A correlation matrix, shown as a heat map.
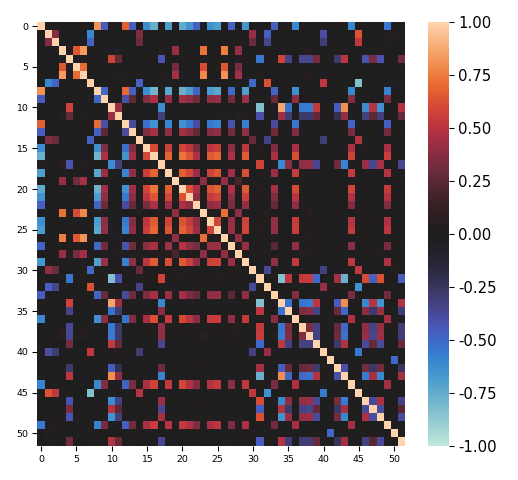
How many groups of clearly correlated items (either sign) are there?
5
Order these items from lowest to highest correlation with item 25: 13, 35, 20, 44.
35, 13, 44, 20
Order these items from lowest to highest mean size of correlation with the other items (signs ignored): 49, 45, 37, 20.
45, 37, 49, 20
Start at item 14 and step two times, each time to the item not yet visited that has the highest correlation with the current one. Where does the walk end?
1
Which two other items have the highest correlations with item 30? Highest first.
45, 1
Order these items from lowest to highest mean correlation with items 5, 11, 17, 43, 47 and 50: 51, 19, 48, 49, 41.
48, 41, 49, 19, 51
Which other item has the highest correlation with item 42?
31
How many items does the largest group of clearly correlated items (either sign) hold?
19
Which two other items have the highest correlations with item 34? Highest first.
10, 43
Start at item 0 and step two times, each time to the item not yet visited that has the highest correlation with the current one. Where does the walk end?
12
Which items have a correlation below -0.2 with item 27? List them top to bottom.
0, 8, 12
